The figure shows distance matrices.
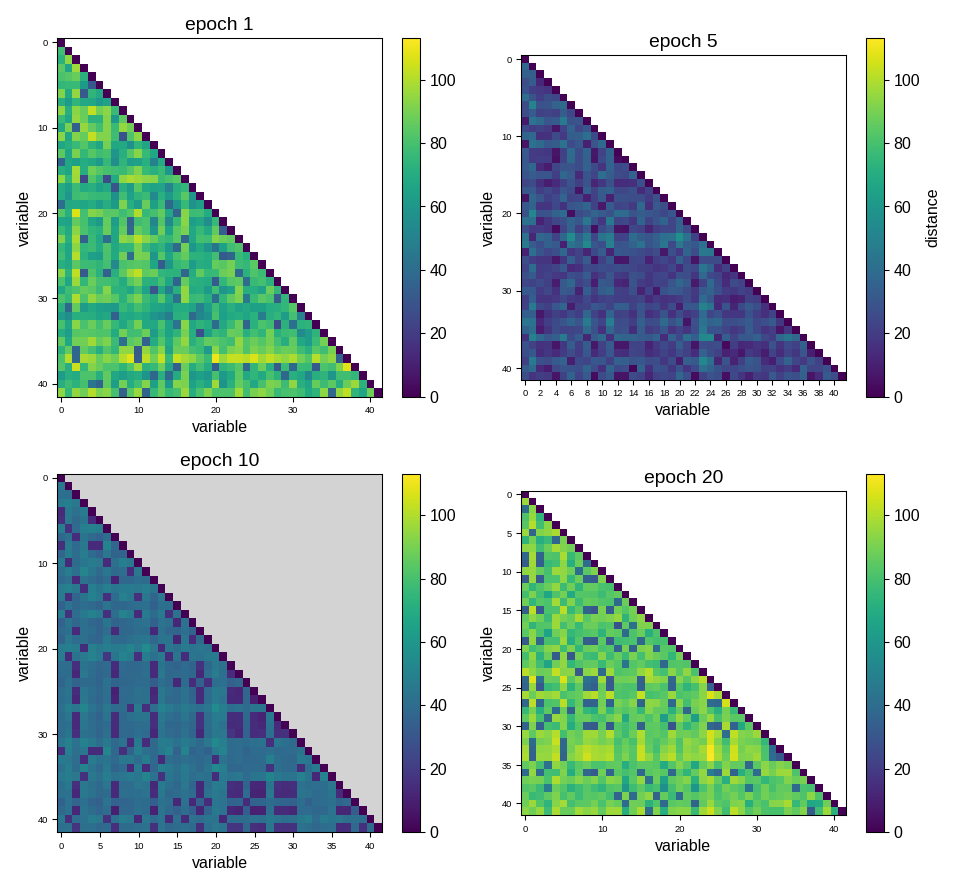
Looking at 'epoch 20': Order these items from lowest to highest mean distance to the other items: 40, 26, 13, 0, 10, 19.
19, 0, 13, 40, 10, 26
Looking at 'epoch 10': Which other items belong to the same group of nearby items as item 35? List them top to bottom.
3, 13, 20, 33
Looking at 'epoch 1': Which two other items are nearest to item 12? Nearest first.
29, 39
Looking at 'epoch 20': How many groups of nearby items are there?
9
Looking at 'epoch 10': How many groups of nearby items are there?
6
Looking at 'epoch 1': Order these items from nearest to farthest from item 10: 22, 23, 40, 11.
40, 22, 11, 23
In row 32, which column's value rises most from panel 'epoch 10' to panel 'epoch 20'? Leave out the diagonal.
4
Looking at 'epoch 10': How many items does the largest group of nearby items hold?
15
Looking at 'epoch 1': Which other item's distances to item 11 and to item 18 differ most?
34
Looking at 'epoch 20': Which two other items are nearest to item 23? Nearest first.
7, 10
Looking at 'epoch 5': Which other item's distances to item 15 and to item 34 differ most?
21
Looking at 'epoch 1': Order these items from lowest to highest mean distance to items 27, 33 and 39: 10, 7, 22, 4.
7, 22, 4, 10
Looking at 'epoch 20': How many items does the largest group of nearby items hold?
12
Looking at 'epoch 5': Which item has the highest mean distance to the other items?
23
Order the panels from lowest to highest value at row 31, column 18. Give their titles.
epoch 5, epoch 10, epoch 1, epoch 20
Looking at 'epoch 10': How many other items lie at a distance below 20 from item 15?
4
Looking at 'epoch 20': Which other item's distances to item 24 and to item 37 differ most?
41
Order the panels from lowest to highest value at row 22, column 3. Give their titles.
epoch 5, epoch 10, epoch 20, epoch 1
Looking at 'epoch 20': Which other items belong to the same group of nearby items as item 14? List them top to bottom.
12, 17, 20, 39
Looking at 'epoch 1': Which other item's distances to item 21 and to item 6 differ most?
16
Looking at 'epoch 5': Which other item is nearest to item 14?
40
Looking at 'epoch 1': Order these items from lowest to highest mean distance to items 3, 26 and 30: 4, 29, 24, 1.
24, 1, 29, 4
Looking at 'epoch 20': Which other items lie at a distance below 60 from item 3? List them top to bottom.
29, 35, 38
